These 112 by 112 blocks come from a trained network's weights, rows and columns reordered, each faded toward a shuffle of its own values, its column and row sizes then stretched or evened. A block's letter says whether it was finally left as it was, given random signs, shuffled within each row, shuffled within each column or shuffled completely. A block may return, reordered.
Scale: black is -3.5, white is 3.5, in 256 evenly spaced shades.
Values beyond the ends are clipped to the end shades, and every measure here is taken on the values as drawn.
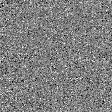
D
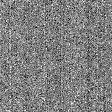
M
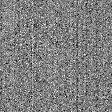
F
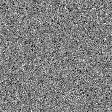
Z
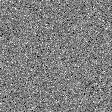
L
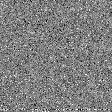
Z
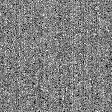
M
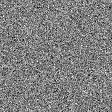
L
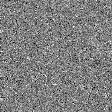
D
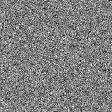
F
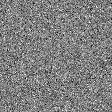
L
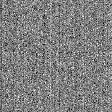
F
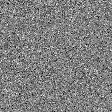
Z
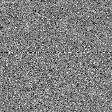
D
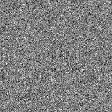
F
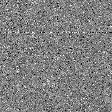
D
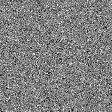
D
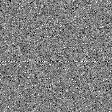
D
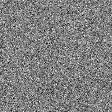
M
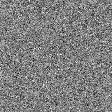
Z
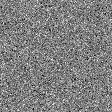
L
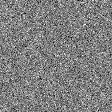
Z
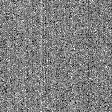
M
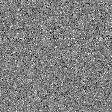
Z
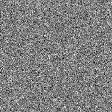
F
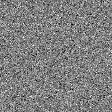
Z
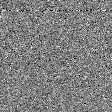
Z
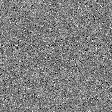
Z
